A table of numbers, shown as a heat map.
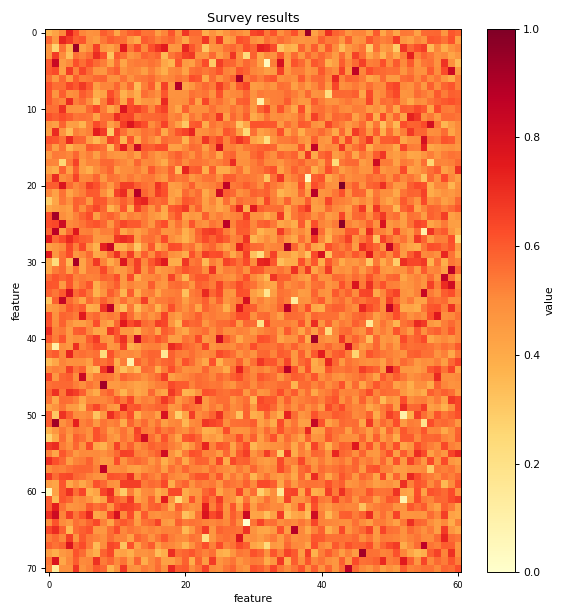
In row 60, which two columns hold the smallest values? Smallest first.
0, 34
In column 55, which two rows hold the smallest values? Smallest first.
26, 51
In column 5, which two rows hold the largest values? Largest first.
45, 37
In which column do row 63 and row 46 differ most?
8
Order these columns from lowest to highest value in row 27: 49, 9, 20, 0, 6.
20, 9, 6, 49, 0
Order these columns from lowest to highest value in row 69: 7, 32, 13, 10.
32, 10, 13, 7
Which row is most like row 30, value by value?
2
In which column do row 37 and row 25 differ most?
43
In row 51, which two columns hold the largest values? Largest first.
1, 39
